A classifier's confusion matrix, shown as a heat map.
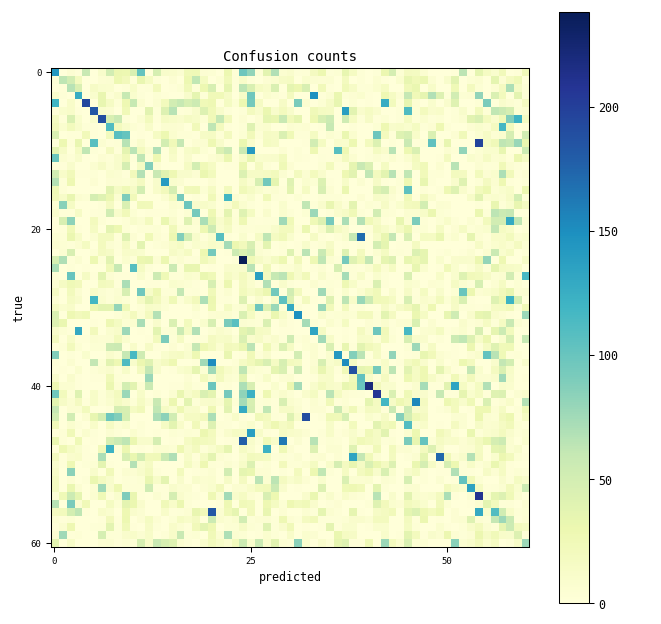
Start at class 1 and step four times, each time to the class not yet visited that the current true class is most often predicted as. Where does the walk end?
25
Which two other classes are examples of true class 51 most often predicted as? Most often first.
2, 34
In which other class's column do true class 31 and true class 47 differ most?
29
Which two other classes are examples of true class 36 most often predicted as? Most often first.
10, 55
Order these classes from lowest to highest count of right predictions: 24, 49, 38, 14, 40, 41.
14, 49, 38, 41, 40, 24
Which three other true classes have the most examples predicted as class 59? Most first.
6, 9, 19
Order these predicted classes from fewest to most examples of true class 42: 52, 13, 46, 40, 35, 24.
52, 35, 40, 13, 24, 46
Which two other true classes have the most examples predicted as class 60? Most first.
26, 31
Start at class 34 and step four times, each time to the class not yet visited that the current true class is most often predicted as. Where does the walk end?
54
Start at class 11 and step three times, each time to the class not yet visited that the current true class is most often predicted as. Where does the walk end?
37
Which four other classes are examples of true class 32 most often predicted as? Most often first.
23, 22, 11, 58
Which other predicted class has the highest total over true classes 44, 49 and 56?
20
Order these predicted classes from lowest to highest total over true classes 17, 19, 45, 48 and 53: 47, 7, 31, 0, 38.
31, 0, 47, 38, 7
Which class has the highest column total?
24
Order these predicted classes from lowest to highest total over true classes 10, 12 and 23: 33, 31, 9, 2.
31, 33, 2, 9
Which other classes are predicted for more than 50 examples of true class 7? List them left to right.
20, 35, 57
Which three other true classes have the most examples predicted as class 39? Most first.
21, 40, 29
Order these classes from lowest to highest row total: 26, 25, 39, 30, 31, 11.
11, 39, 25, 31, 30, 26
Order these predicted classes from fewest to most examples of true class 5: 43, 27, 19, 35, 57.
43, 35, 27, 19, 57
